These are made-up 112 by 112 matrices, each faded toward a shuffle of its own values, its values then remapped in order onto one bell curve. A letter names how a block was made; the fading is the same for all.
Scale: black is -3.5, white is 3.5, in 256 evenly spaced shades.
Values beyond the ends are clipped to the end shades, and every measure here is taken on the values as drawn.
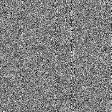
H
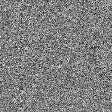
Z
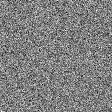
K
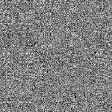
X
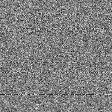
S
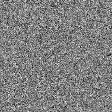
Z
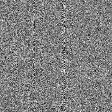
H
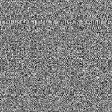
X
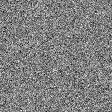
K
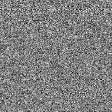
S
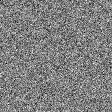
K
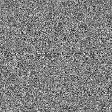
S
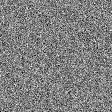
K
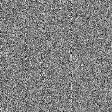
H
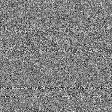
S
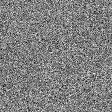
K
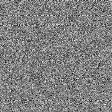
S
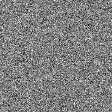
Z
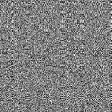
X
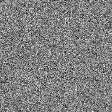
Z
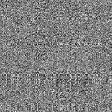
X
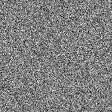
K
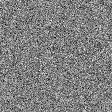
K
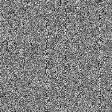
H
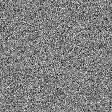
K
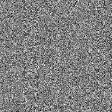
H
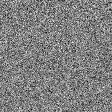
K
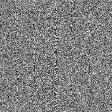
H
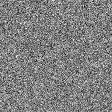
K
